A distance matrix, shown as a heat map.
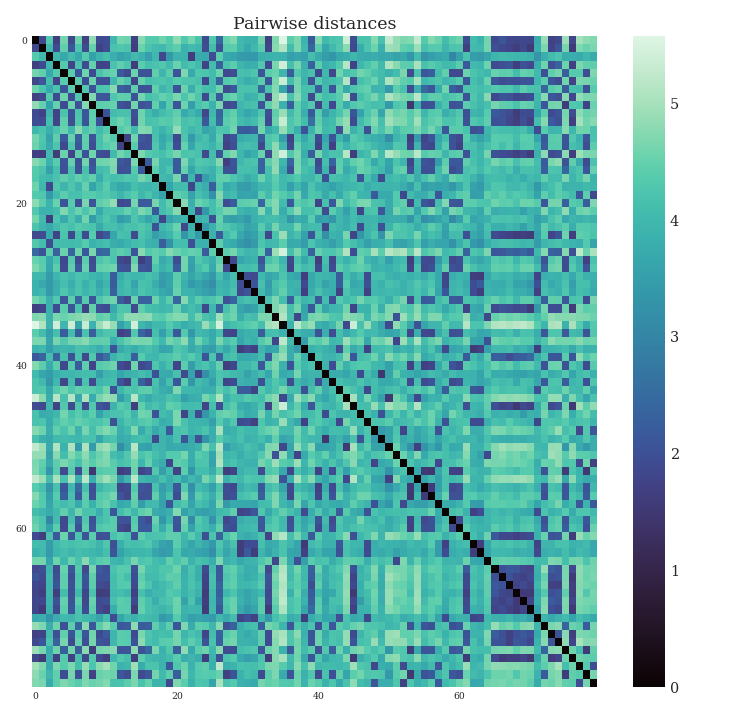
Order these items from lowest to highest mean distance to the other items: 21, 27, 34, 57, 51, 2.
27, 2, 57, 21, 51, 34
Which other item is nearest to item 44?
50
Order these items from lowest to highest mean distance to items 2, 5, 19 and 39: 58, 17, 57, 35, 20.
57, 58, 17, 20, 35
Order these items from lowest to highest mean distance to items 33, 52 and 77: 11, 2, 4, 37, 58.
2, 58, 11, 4, 37
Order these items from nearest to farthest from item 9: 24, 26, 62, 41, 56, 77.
24, 26, 41, 62, 56, 77
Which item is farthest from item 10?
35
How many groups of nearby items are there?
8
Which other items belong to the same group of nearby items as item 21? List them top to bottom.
17, 23, 41, 46, 49
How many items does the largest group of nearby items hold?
23
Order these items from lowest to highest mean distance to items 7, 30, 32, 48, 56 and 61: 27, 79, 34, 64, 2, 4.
27, 4, 2, 79, 64, 34
